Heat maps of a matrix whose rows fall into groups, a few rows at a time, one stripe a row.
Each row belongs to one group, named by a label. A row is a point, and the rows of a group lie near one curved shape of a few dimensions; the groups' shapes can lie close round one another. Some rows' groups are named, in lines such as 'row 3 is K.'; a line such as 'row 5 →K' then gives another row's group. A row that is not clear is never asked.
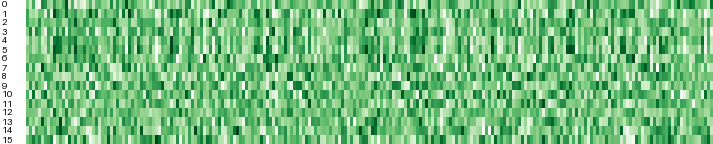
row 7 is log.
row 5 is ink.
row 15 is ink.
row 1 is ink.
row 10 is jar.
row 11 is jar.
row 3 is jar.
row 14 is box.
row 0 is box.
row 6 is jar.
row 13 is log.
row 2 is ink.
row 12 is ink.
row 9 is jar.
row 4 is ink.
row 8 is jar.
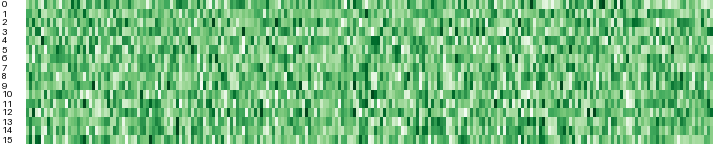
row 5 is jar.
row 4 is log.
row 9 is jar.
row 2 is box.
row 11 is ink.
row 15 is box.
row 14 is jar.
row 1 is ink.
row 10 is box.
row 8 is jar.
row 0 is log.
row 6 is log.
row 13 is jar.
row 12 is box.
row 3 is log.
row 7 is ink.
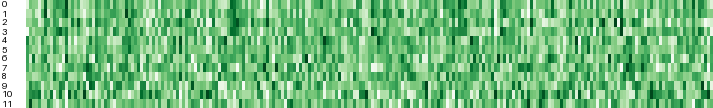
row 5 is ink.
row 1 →box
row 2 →log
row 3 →box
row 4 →ink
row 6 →jar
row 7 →box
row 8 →ink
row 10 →ink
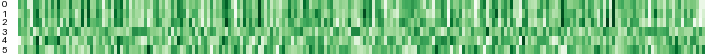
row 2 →log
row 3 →ink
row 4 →box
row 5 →ink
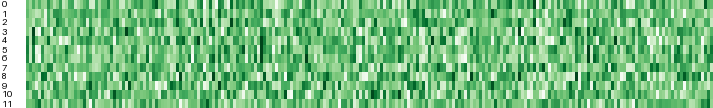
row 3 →box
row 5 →box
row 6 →box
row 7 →jar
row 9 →ink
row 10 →jar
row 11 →ink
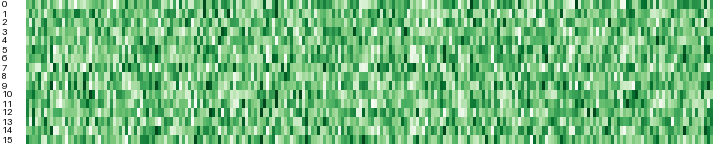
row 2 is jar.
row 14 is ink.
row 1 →jar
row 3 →jar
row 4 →box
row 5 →ink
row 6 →ink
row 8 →log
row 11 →box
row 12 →box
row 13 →jar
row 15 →box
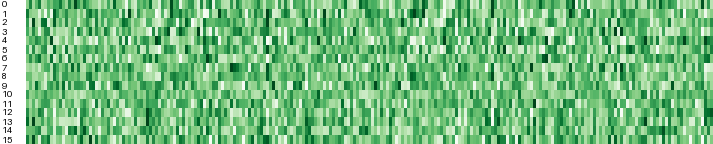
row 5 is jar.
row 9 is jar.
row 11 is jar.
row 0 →ink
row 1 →ink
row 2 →jar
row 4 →ink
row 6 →ink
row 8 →ink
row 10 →ink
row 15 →log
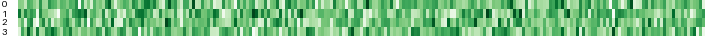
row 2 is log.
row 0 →jar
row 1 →box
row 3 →box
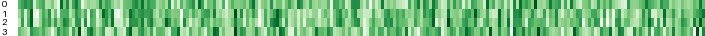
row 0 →ink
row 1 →log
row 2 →log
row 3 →box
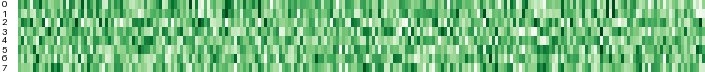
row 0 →log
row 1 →log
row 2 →ink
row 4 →jar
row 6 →jar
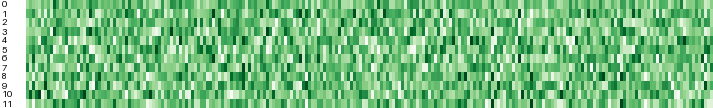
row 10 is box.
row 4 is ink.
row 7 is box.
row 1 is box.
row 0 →ink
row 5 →ink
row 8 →log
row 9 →jar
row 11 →log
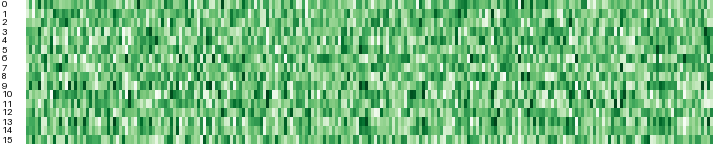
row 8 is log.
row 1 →log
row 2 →log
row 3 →log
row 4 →ink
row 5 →box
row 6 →ink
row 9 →ink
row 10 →ink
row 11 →log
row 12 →jar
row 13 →ink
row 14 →ink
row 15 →jar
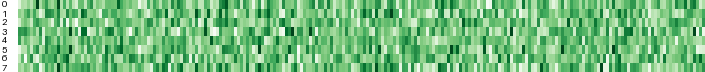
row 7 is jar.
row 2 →ink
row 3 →box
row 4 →ink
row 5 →log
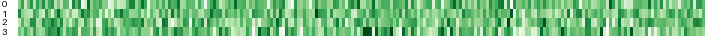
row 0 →box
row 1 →ink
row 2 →log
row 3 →jar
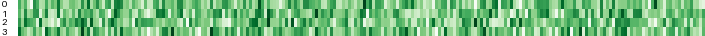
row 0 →log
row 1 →jar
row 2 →box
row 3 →ink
